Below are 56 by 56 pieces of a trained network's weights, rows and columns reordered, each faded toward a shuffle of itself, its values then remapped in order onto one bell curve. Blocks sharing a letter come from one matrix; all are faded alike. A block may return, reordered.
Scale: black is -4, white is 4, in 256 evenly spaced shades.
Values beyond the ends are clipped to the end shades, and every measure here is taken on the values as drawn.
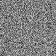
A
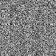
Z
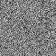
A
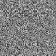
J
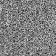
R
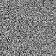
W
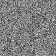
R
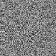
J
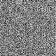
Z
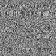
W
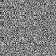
J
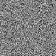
W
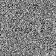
R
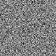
W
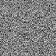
W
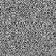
W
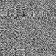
J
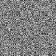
W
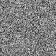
A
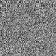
J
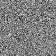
R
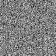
Z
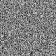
Z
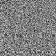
W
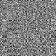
J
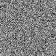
R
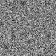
R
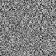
W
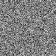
A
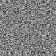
J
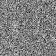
R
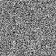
A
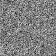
R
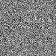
W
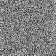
Z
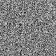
R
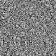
W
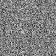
R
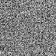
A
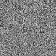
A
